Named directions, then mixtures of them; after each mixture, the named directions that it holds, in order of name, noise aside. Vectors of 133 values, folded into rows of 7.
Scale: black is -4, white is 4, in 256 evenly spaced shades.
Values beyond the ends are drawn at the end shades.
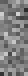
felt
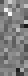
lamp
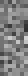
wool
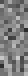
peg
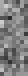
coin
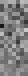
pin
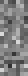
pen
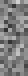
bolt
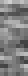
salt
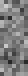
coin.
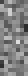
lamp, peg, wool.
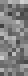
felt, pin, salt.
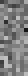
bolt, peg, wool.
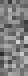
wool.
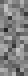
bolt, coin, lamp.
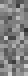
coin, peg.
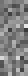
lamp, peg, salt.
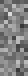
bolt, lamp, pin.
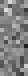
lamp, peg, salt.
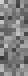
coin, pin.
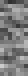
coin, salt.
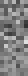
pin, wool.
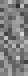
coin, peg, pin.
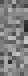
wool.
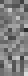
peg.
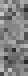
coin, felt, wool.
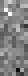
lamp.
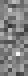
bolt, lamp, wool.
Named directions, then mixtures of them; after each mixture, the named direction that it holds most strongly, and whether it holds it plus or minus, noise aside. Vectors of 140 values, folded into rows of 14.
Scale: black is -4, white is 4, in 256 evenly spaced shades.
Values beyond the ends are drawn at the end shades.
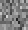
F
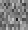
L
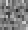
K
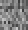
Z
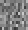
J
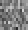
Z, minus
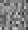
J, minus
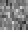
K, minus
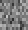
L, minus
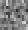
K, plus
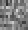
K, minus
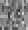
J, plus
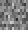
L, plus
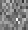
F, minus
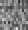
Z, plus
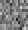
F, plus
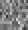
F, minus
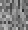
Z, plus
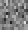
K, plus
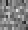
K, minus
